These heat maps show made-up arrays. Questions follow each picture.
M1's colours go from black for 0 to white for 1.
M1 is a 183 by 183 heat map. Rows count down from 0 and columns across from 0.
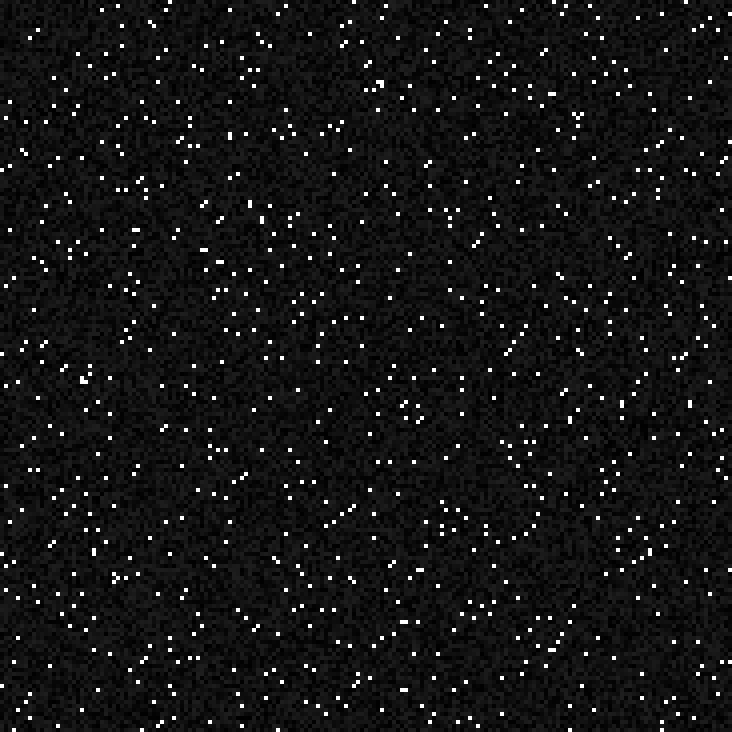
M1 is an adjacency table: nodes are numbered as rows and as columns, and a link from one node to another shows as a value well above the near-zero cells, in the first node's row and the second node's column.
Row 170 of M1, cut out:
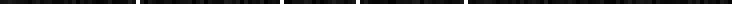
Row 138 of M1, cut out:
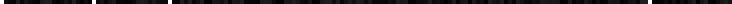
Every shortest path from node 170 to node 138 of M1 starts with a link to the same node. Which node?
node 116
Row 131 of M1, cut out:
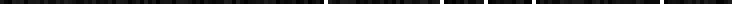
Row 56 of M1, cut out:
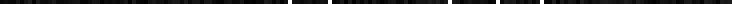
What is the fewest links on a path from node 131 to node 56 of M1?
6
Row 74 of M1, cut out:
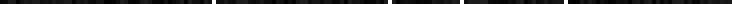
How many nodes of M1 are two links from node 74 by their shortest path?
6
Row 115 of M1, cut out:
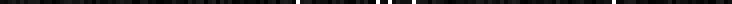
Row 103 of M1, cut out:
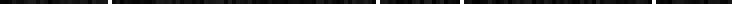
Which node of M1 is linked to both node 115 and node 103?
node 94
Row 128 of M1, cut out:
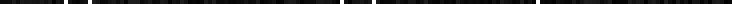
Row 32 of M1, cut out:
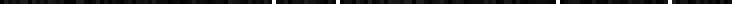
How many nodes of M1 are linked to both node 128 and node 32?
0
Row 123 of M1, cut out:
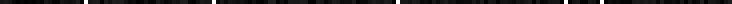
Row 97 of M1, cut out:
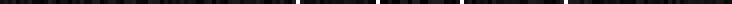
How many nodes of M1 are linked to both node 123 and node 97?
1
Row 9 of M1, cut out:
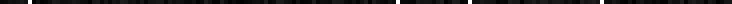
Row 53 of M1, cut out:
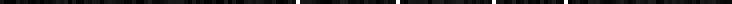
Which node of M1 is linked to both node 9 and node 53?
node 99
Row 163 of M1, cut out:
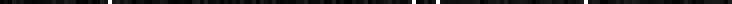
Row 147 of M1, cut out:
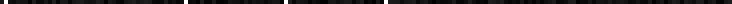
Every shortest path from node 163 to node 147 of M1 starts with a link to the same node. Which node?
node 27
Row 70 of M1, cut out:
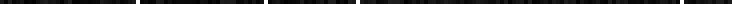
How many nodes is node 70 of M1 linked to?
4
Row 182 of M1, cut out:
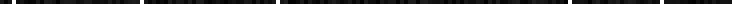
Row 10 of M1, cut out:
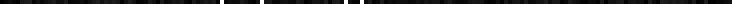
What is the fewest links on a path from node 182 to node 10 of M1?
4
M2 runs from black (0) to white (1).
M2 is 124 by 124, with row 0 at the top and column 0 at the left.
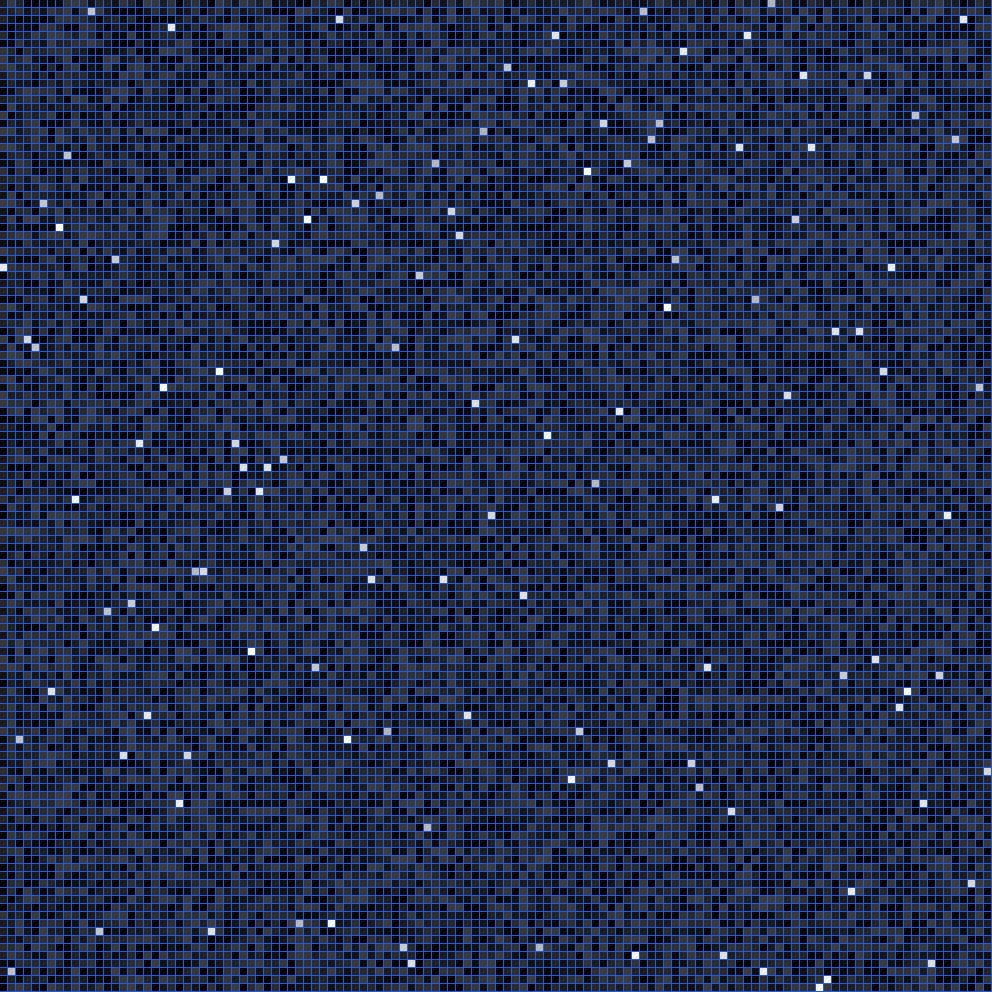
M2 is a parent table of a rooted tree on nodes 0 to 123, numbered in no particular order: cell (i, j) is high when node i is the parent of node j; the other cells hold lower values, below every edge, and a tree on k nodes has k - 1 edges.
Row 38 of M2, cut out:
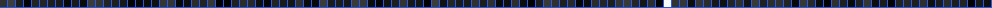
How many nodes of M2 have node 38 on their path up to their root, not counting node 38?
4
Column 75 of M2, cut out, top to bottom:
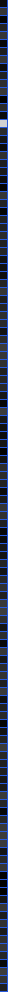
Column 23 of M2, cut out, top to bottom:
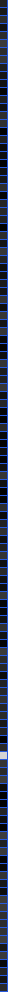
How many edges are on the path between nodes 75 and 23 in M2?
3
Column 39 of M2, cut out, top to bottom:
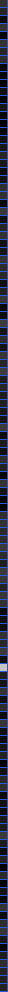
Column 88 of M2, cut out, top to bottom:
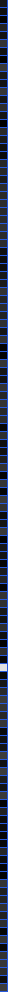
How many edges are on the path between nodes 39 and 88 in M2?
2
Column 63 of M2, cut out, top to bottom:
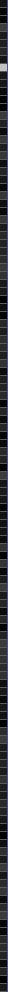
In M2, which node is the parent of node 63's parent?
19
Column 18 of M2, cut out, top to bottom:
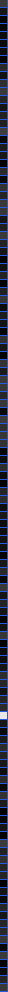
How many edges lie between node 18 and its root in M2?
2
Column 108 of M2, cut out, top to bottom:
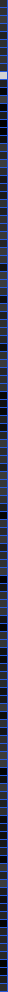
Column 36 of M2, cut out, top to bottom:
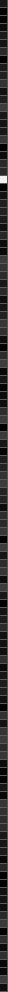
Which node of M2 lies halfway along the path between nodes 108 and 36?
100
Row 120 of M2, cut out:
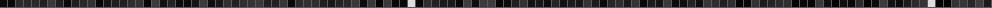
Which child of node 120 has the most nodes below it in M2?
116
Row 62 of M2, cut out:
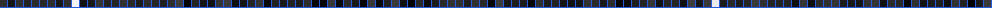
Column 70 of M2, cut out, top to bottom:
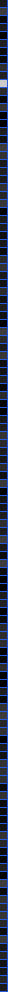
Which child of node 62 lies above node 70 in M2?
9
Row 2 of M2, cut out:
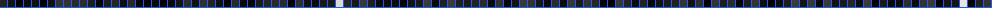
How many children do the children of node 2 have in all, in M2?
4
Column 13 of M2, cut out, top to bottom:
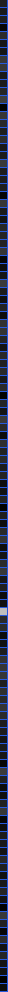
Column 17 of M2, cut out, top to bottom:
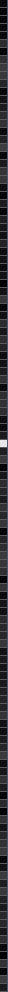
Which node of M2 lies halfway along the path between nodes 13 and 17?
110
